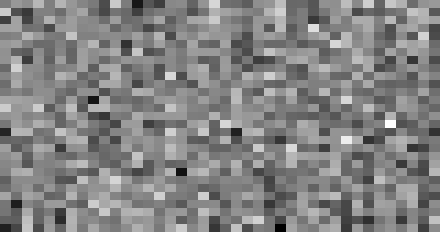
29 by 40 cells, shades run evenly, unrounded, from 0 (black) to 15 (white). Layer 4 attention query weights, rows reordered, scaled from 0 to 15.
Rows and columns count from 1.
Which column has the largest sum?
19
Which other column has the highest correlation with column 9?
35
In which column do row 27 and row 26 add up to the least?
2
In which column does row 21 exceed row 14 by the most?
8
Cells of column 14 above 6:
23
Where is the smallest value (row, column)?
29, 26
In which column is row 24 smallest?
25
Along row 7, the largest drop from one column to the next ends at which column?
14
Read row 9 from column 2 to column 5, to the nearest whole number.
12 8 8 7
